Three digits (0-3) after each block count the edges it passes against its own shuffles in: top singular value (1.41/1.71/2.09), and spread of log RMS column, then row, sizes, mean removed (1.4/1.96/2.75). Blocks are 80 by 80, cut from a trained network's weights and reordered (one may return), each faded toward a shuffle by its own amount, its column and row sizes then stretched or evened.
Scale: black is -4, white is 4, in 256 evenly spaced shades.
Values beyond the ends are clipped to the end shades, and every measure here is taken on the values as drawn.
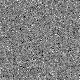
0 0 0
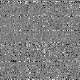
1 2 3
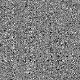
0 2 1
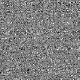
2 0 2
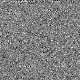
0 0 2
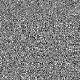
2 0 2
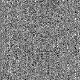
1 2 0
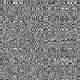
3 0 3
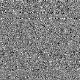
1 1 2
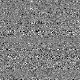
0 0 3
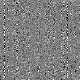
2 3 1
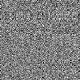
3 1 1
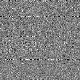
1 0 2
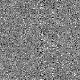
2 2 0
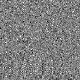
2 1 1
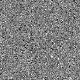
0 2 0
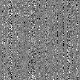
1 3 1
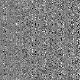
1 3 1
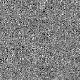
2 1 1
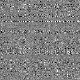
1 2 3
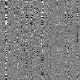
3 3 1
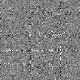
2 2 2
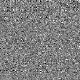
1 1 2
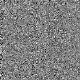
0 2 1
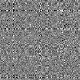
3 2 2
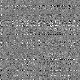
2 2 3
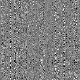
1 3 0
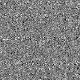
0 1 2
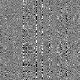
3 3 1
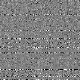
2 1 3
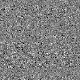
0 1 2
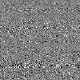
1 1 3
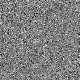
1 0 0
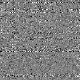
1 1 3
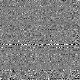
2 1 3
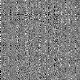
2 3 1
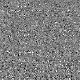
1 1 2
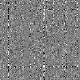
2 3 1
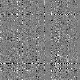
2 3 2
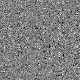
0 2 1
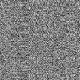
3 1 0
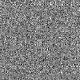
2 0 2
